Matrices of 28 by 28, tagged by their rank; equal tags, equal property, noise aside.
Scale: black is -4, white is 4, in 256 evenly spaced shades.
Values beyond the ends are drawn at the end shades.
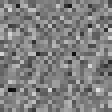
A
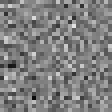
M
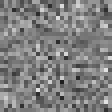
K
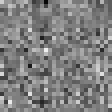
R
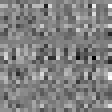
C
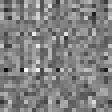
A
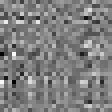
A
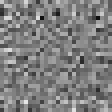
K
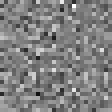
M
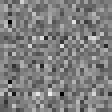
M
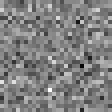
K
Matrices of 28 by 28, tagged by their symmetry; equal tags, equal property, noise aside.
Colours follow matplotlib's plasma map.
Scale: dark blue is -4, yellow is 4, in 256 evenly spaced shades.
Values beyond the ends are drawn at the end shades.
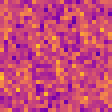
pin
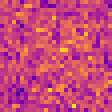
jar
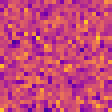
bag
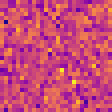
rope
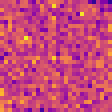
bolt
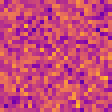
bag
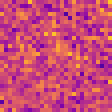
jar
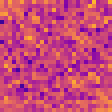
jar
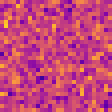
pin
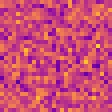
pin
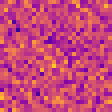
jar
